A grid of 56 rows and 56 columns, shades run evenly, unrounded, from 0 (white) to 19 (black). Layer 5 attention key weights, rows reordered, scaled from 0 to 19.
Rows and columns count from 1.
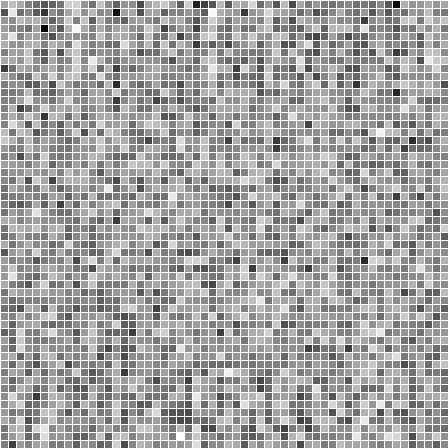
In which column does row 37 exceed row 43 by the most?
43
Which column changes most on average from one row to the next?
50
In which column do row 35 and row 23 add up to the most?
35
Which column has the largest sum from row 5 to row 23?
45
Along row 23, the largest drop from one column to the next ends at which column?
5
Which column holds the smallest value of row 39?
36
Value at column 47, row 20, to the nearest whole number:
7
